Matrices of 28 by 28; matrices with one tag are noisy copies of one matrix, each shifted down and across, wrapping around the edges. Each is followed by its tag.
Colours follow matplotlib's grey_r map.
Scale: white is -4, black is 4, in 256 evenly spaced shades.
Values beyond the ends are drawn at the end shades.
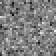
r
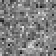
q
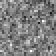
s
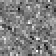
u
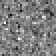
r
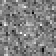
u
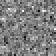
u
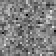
q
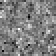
s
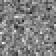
r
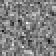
u
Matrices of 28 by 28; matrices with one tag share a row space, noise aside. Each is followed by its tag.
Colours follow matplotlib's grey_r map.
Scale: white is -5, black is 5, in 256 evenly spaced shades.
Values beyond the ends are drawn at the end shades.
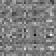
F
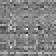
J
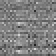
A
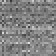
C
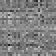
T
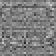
F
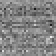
F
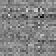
T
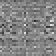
F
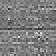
T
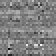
T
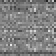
A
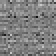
J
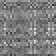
A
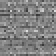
J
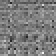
J
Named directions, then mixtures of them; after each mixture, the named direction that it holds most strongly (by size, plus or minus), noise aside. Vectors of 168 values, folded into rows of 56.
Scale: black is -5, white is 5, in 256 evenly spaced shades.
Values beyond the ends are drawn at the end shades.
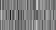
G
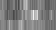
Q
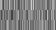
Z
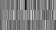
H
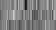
H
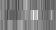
Q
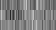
G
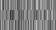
G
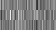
G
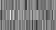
G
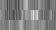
Q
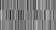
G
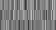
H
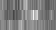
Q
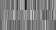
H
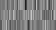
H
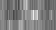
Q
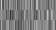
G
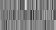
H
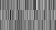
G
